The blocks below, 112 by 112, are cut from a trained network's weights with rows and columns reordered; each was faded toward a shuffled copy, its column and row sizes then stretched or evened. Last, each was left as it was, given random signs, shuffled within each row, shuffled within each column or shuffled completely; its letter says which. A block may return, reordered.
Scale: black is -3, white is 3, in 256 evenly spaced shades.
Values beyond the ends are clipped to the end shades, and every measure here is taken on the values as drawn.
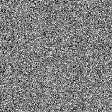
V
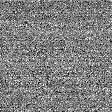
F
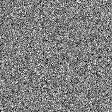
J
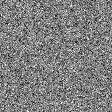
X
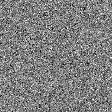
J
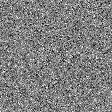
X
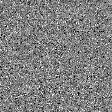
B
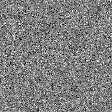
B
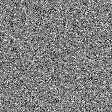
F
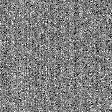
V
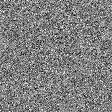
X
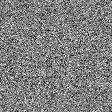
F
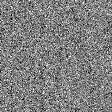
J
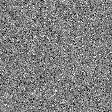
J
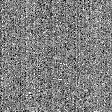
J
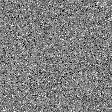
F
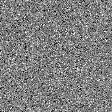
J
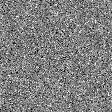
X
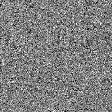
V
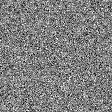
X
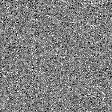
B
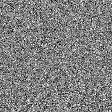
F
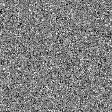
B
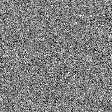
B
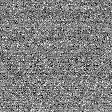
F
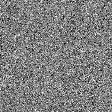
J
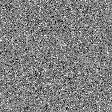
F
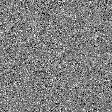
B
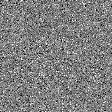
B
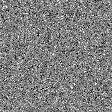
F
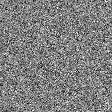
J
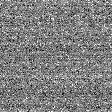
F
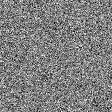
X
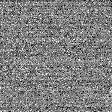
F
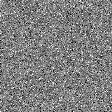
J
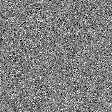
J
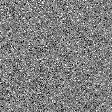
J
